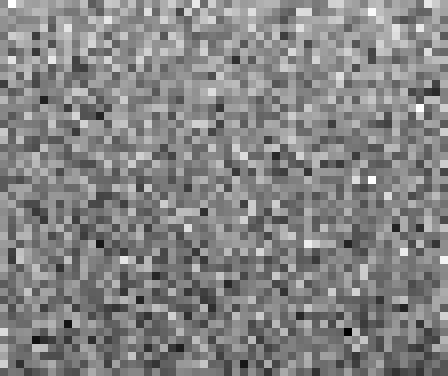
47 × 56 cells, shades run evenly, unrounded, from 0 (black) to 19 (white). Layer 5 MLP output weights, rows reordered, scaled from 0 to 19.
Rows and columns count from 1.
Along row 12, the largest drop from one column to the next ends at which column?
52
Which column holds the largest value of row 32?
51
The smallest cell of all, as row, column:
42, 44
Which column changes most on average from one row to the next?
56
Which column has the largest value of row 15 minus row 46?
53
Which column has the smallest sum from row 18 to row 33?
13
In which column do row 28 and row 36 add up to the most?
15
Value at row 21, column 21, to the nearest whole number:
11
